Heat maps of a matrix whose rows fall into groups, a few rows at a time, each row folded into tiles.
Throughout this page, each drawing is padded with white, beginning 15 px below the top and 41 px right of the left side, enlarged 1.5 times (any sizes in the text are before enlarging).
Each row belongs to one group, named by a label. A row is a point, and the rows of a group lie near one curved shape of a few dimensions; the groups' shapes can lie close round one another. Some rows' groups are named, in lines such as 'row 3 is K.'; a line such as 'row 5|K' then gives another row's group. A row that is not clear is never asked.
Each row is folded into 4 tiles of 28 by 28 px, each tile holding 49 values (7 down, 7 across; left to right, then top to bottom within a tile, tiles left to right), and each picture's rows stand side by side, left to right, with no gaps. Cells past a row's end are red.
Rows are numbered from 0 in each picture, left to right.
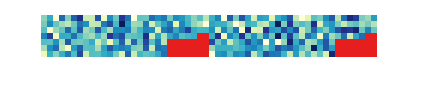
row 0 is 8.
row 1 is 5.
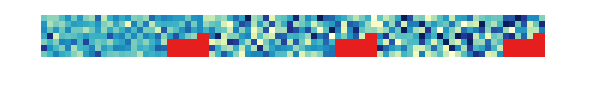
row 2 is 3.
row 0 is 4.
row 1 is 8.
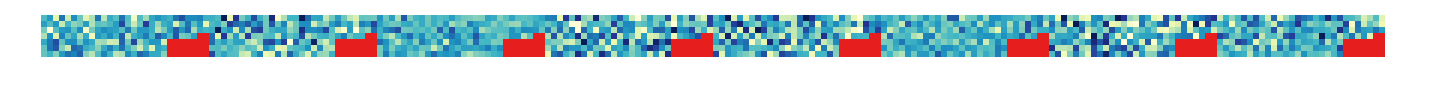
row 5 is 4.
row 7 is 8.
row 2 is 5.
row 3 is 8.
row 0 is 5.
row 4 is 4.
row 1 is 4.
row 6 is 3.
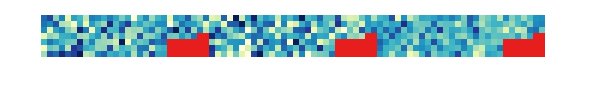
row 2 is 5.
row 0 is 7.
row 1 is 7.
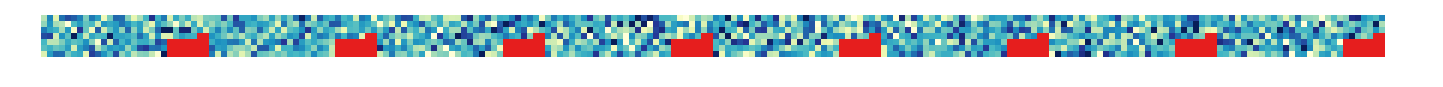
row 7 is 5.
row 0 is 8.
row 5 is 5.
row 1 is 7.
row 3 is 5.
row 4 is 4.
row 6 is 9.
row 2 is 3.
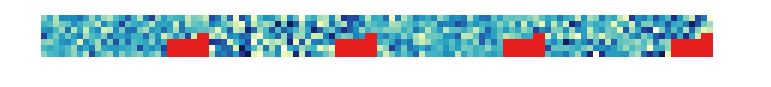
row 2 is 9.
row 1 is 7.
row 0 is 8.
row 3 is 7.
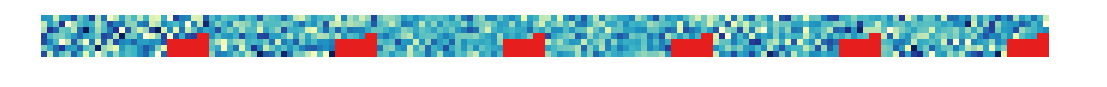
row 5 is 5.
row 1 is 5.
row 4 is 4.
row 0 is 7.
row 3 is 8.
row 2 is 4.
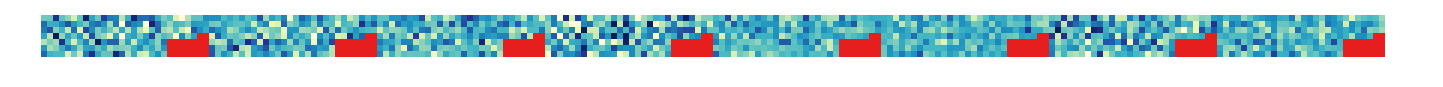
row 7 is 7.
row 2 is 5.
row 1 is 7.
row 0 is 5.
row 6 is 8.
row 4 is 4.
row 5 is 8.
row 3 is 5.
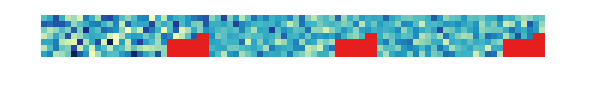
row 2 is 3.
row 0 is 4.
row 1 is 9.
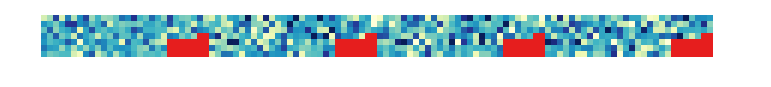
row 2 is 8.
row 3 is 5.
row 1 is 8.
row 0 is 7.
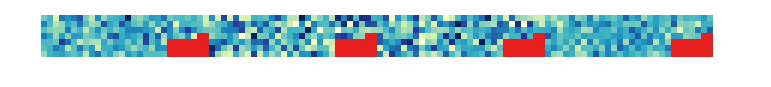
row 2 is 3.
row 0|8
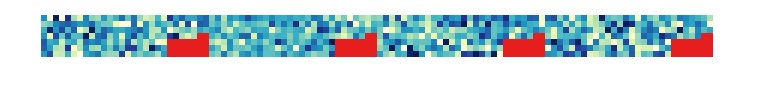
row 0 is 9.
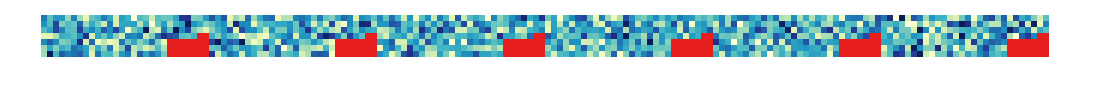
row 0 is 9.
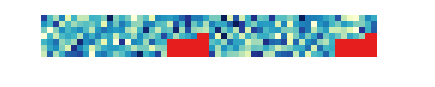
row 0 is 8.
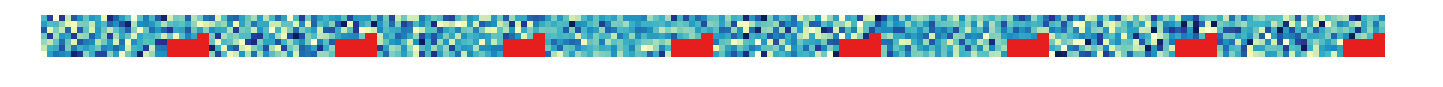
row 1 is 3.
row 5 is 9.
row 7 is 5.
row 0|5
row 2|3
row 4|7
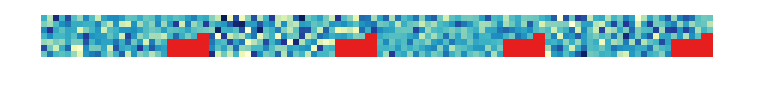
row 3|5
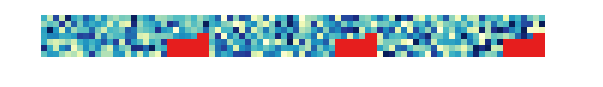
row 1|5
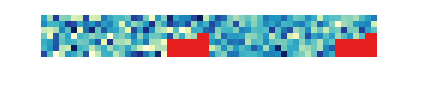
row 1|3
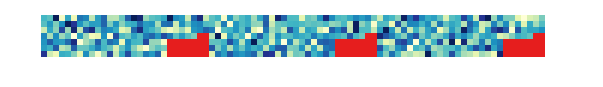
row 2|8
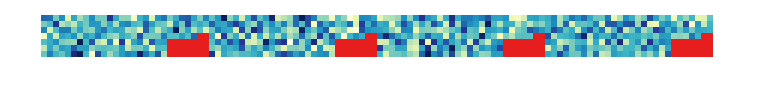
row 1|4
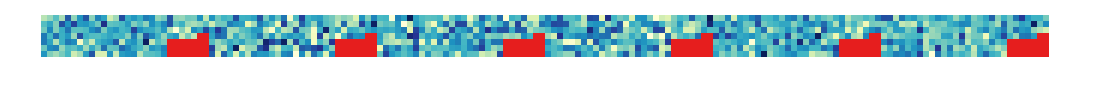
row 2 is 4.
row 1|7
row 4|7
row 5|7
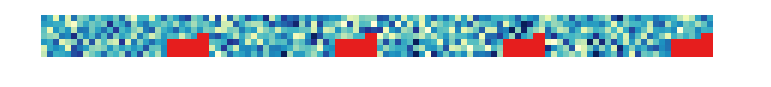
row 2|7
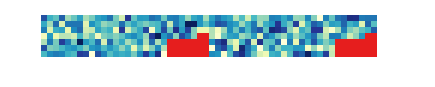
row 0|7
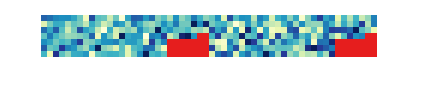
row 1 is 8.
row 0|7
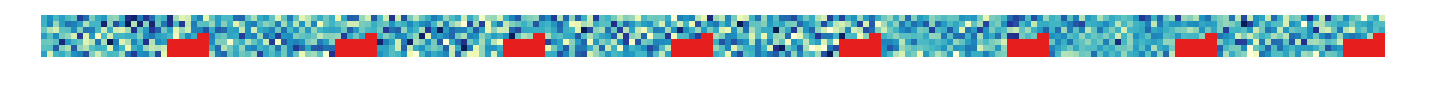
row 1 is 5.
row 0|5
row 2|5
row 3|7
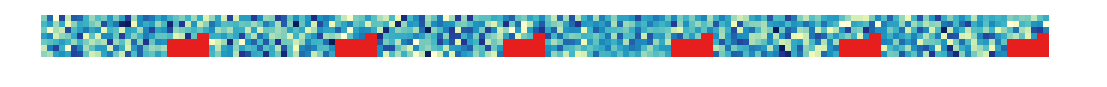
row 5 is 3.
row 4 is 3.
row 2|7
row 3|7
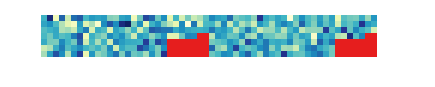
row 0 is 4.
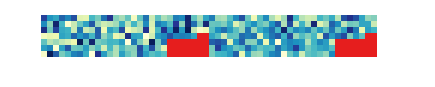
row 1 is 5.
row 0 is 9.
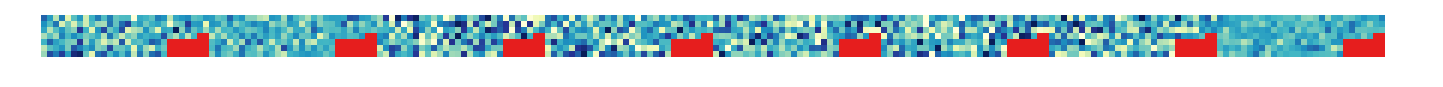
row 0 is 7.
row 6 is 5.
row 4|9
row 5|7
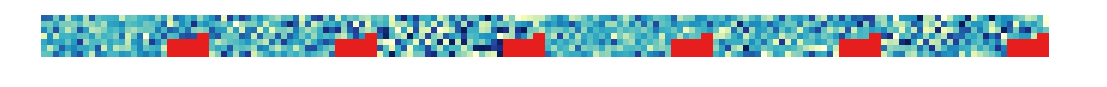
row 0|7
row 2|8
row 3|4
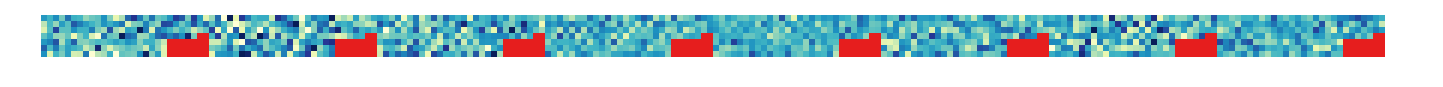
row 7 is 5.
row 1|5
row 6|4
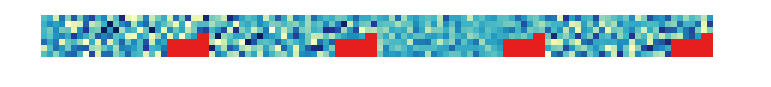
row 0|7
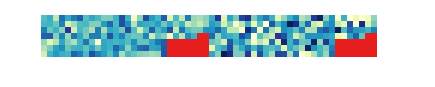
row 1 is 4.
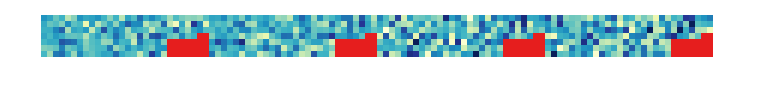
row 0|3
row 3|9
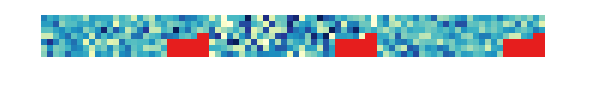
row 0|9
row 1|8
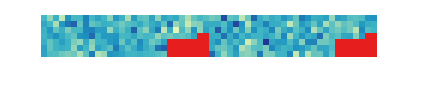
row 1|5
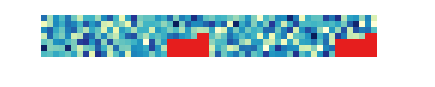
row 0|3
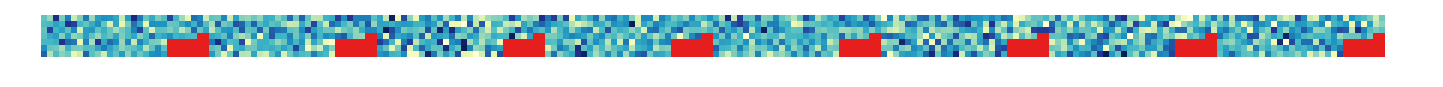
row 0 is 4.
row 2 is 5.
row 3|4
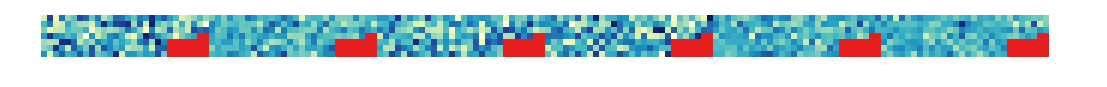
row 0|9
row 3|7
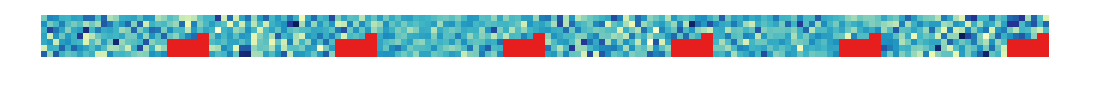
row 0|4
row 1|9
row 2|7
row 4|5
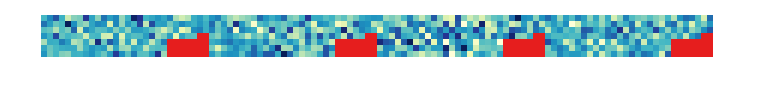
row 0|5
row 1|3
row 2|5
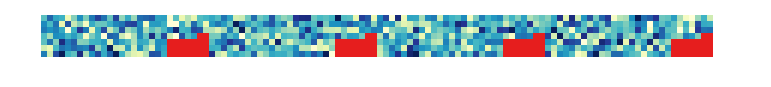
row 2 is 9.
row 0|3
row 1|5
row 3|4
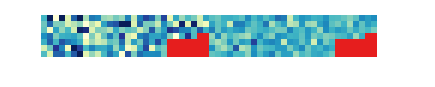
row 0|9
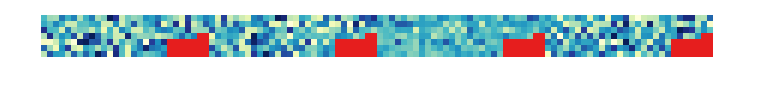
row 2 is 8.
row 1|3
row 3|5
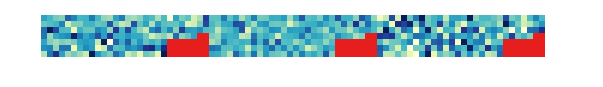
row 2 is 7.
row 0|5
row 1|4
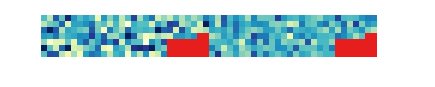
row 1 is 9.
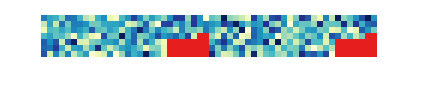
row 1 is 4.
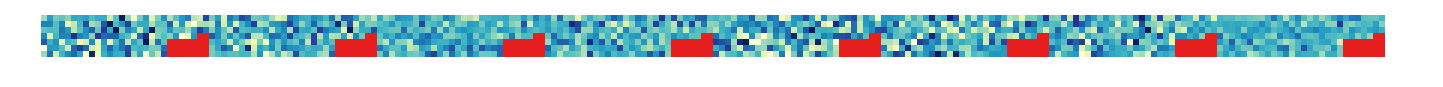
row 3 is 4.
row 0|7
